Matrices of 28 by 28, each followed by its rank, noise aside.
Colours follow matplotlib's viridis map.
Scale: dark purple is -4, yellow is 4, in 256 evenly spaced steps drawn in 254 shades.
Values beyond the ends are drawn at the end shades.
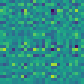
three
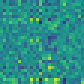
three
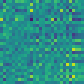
three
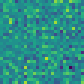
six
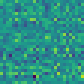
five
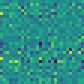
three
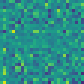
three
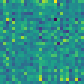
three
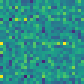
six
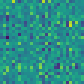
four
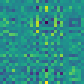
three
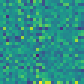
five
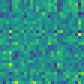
four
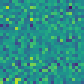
six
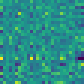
three
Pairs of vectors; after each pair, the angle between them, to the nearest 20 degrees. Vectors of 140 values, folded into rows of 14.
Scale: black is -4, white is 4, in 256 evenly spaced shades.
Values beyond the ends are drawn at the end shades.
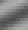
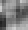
40 degrees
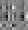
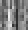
60 degrees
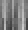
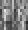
40 degrees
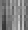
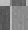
80 degrees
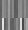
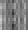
100 degrees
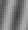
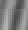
20 degrees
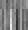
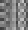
80 degrees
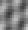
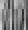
80 degrees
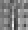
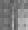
40 degrees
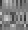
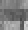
80 degrees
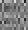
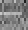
40 degrees
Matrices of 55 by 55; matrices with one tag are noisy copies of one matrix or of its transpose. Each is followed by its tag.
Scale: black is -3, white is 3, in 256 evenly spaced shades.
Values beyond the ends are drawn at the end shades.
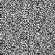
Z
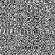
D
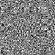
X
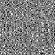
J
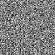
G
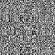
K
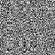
X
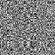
X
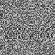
D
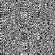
Z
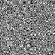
X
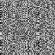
Z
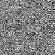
K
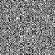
K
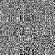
K
